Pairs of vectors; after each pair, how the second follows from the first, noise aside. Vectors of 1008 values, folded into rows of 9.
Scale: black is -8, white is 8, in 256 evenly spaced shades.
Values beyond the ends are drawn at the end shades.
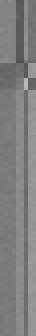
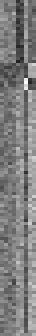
scaled up.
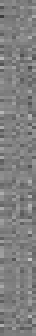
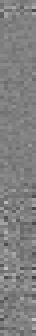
reversed, negated, partly zeroed.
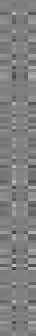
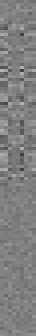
reversed, negated, partly zeroed.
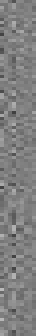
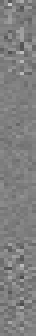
wrapped around, negated, partly zeroed.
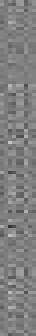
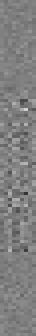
reversed, negated, partly zeroed.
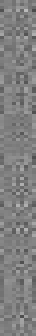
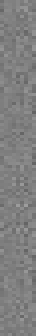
shrunk.
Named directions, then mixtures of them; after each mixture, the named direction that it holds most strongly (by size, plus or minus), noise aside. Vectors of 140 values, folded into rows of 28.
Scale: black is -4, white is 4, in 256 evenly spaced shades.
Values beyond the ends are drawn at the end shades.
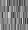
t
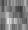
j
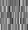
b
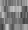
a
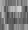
a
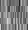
b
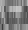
a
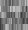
a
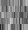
b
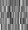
b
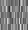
b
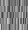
b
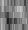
j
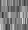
a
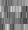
a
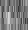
t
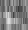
j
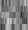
j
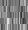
b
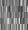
b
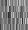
t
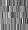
t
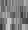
j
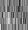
t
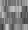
a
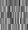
b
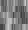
j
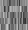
a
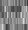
a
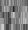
a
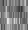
j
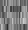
a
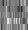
j
